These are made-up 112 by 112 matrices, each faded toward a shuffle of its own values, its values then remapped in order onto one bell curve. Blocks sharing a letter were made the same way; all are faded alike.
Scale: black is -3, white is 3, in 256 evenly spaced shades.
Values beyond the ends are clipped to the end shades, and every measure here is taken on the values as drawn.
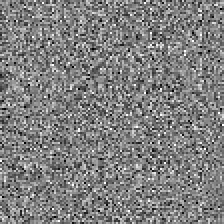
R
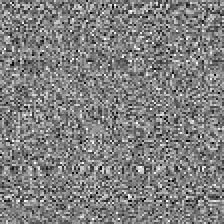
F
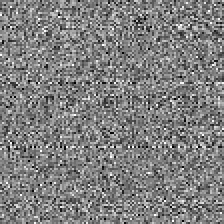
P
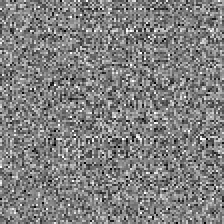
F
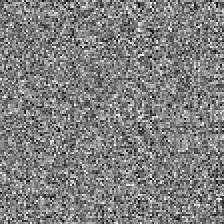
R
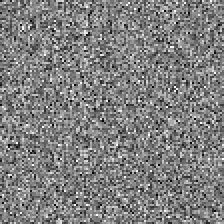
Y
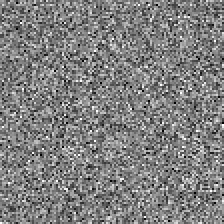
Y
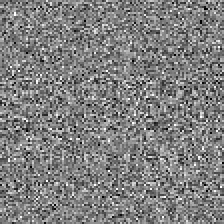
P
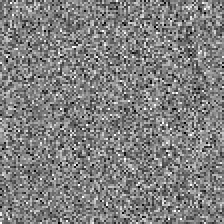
Y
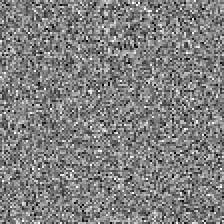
Y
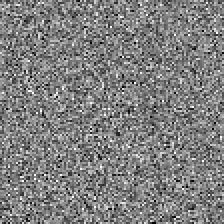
Y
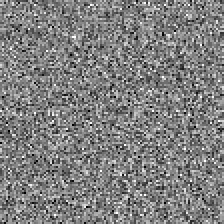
Y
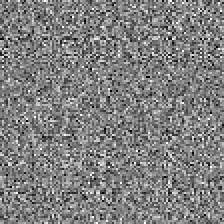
F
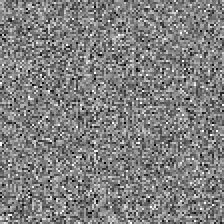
Y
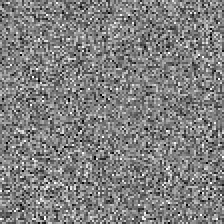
Y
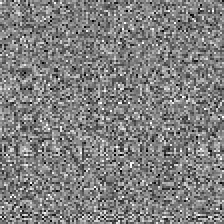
P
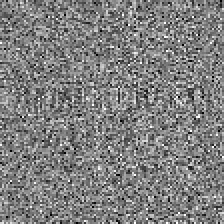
R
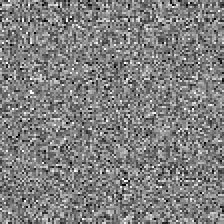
P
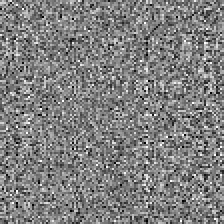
R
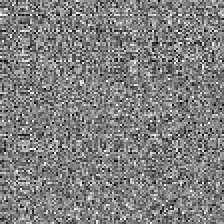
P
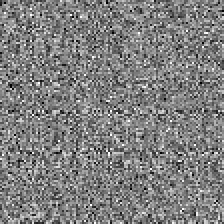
F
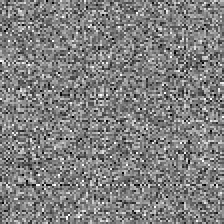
P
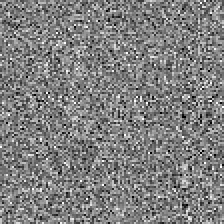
Y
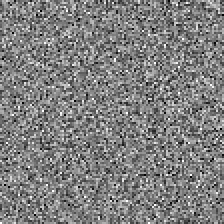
Y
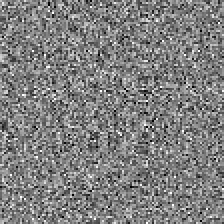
R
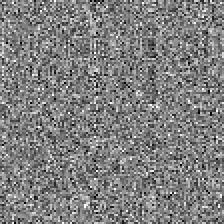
R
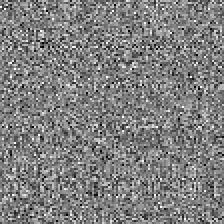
P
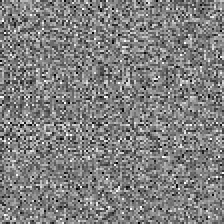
F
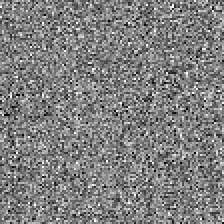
Y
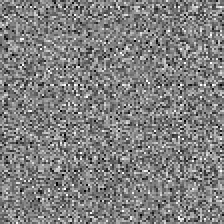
F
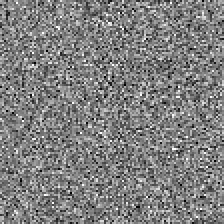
Y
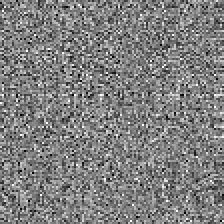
F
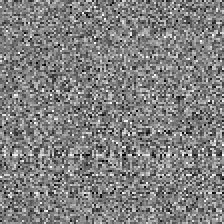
P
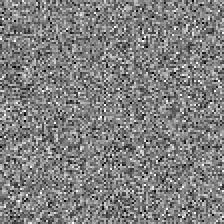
Y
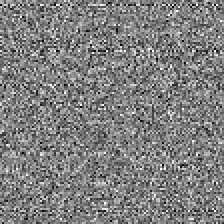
P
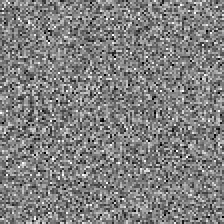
Y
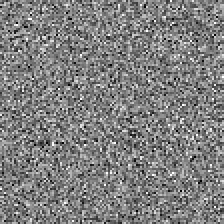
Y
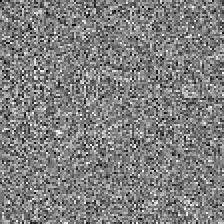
R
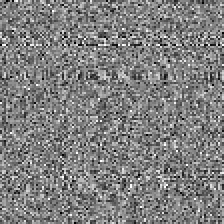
F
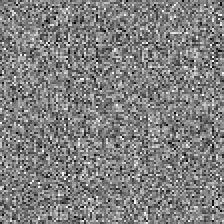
R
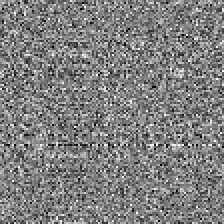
F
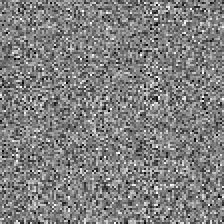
R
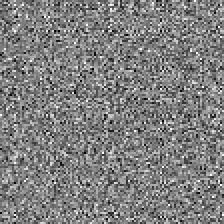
P
